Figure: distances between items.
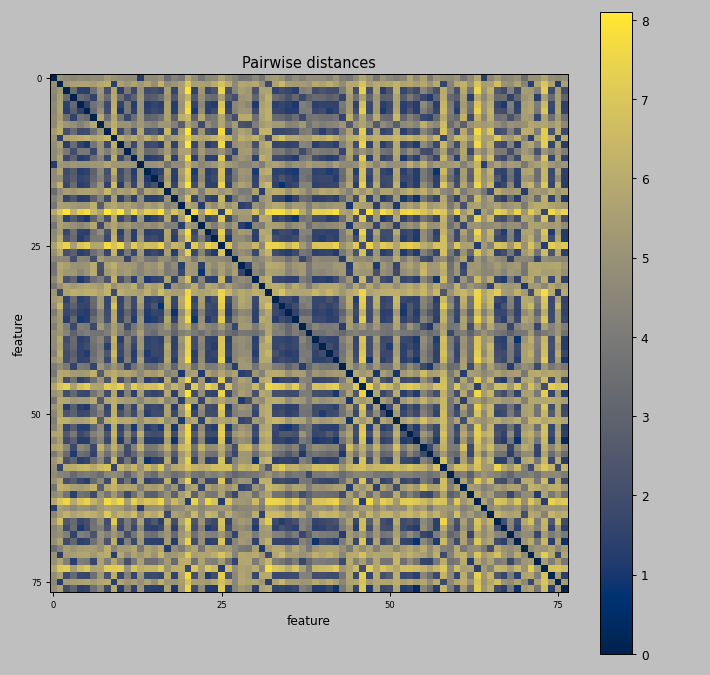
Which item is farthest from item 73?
32
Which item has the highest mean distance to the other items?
20
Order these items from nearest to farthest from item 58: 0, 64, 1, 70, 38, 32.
1, 32, 70, 0, 64, 38
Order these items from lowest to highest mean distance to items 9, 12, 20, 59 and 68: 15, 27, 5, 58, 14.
27, 15, 14, 5, 58
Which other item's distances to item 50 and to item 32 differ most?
66
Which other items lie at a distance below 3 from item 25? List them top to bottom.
20, 46, 63, 73
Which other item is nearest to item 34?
16
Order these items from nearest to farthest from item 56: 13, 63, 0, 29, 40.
40, 0, 13, 29, 63
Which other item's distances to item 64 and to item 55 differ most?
13
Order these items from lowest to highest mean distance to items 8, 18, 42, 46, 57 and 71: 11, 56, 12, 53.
12, 53, 56, 11
